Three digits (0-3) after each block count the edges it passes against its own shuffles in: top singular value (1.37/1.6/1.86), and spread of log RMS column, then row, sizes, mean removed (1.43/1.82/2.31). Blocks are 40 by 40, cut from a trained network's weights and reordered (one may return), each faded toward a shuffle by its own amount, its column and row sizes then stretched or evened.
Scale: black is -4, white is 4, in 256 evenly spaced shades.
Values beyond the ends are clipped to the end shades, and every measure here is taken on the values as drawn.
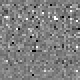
0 0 2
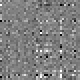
2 2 2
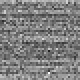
3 0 1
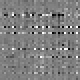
3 1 3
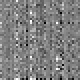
2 3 1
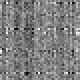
3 1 2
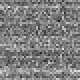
2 0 0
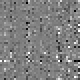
1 3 1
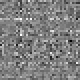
0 2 3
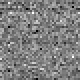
0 1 1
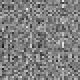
3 1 0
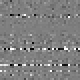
3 0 3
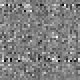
1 0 3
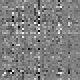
1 3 2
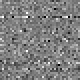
2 0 2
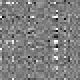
3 2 2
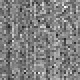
2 1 0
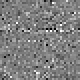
1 1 2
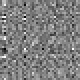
3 2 0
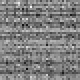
3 1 1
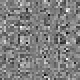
3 3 1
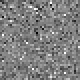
0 0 0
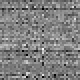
2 1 2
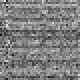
3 0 1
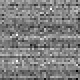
3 1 2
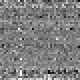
1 0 3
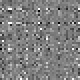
3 3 2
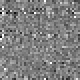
1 0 2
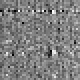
2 0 2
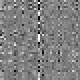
3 3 1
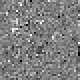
0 1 0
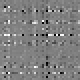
2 2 3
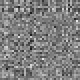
3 1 1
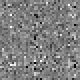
1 2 1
